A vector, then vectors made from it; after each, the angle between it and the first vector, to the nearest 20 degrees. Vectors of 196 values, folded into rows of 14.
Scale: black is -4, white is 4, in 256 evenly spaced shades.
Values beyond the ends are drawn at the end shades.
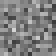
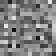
120 degrees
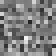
100 degrees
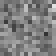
140 degrees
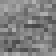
40 degrees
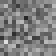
120 degrees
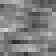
80 degrees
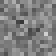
80 degrees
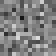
60 degrees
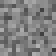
60 degrees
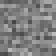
140 degrees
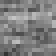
120 degrees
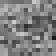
40 degrees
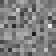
80 degrees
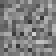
120 degrees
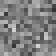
40 degrees
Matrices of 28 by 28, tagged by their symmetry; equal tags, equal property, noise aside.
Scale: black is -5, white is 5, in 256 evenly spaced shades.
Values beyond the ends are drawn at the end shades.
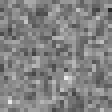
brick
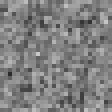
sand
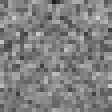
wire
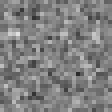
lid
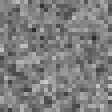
brick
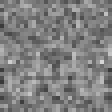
wire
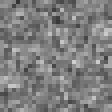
sand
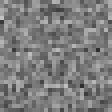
wire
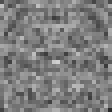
wire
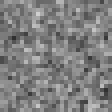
lid
